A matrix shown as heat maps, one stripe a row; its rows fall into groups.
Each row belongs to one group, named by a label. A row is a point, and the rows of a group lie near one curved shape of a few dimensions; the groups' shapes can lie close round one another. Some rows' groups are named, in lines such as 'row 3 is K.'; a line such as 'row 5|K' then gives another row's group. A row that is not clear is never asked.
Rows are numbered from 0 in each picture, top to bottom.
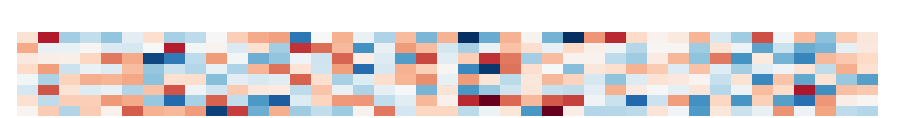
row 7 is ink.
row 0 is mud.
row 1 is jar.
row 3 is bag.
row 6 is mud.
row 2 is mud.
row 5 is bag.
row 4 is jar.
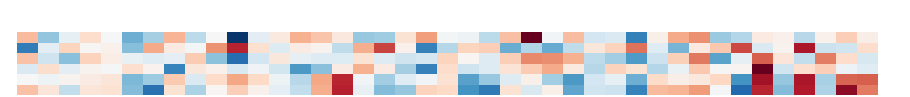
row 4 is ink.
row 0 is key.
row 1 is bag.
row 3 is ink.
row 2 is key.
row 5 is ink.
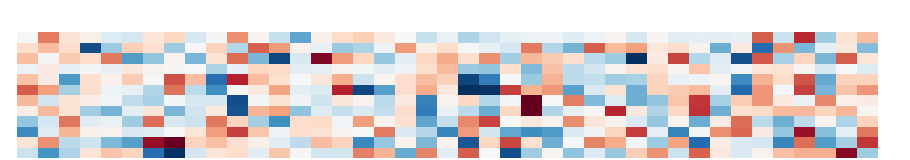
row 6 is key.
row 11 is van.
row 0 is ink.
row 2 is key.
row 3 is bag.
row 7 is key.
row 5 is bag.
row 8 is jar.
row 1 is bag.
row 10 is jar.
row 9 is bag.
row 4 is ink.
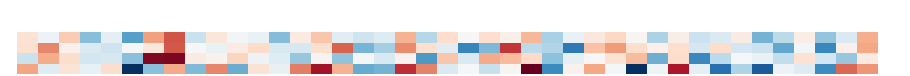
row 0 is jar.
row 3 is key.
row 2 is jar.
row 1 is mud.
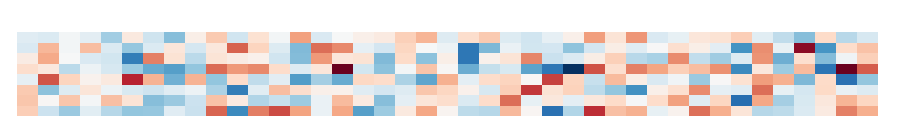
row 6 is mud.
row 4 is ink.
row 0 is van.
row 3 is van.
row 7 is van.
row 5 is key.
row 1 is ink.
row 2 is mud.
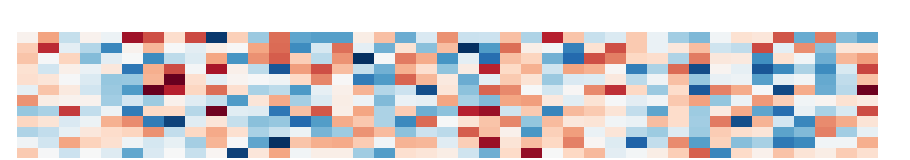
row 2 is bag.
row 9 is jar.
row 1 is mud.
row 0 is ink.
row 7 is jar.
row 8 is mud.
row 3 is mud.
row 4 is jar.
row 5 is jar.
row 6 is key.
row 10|mud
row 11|key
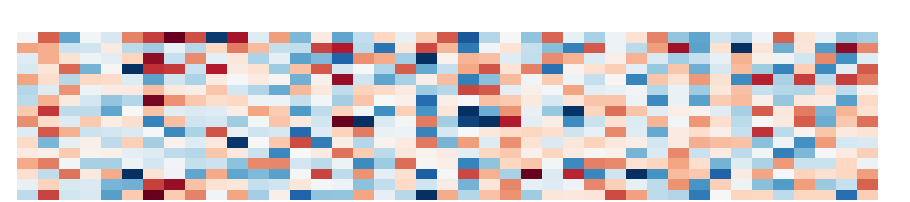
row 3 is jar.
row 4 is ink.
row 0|ink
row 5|jar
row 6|jar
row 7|mud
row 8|bag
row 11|mud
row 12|bag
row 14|jar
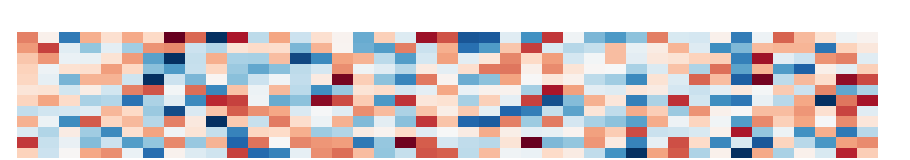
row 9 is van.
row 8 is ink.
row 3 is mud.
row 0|ink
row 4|ink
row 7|van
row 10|key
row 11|key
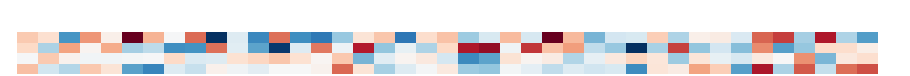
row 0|ink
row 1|mud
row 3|ink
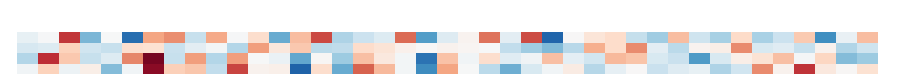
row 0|jar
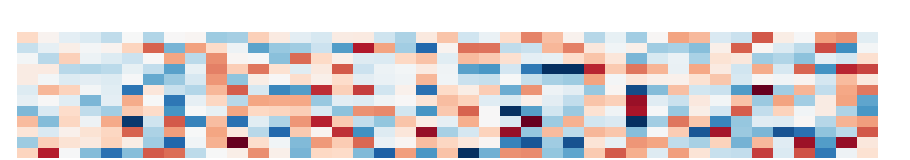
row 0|key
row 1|jar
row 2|jar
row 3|van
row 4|van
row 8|key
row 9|mud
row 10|van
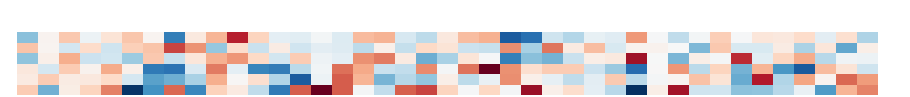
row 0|van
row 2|bag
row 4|ink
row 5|key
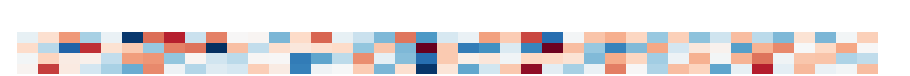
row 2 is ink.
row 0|jar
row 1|ink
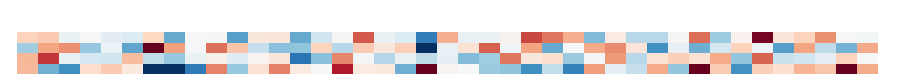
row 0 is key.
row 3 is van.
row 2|mud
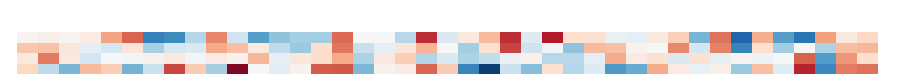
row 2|bag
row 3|ink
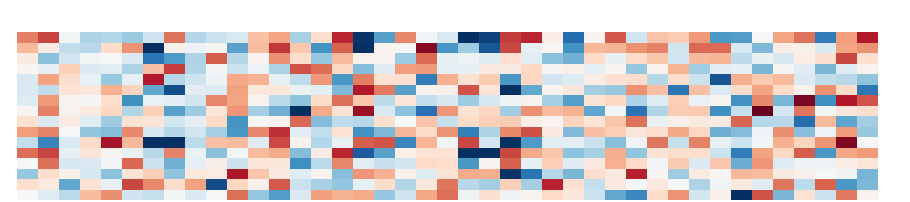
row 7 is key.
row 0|bag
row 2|van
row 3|jar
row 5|van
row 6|ink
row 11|bag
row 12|mud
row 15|key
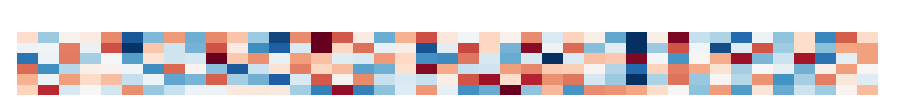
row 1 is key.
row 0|key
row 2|bag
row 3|key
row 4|mud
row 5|mud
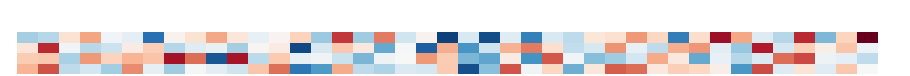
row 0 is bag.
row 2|ink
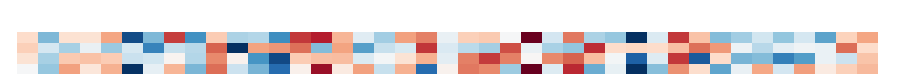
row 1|van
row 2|mud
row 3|key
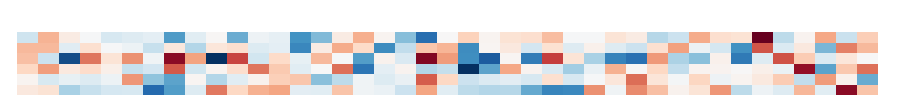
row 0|ink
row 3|bag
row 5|van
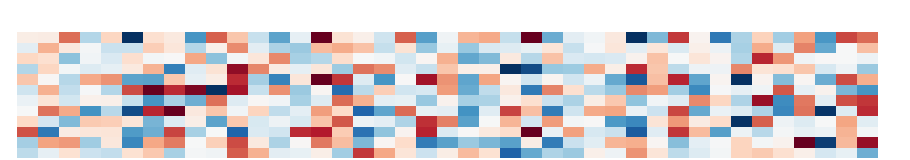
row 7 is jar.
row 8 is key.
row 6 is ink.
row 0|key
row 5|ink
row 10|bag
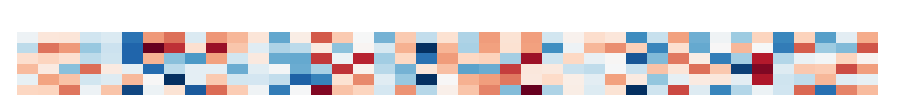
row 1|jar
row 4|ink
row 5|key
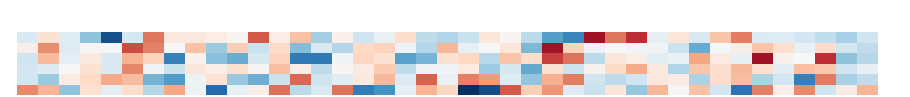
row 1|ink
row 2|ink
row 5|bag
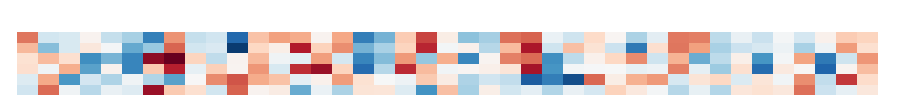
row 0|key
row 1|key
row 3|jar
